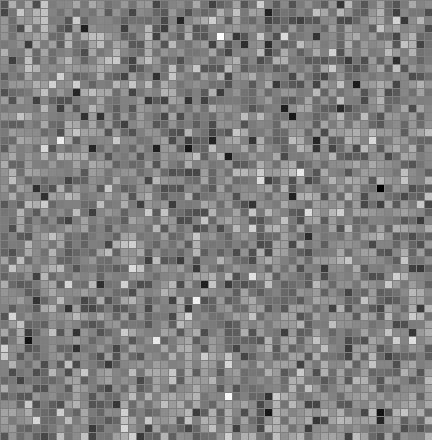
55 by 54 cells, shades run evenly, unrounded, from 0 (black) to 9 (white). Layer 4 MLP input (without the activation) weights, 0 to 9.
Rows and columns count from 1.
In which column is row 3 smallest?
23
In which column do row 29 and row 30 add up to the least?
39
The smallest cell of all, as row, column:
24, 48
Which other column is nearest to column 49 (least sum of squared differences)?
46
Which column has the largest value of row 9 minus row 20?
29
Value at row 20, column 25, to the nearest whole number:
7
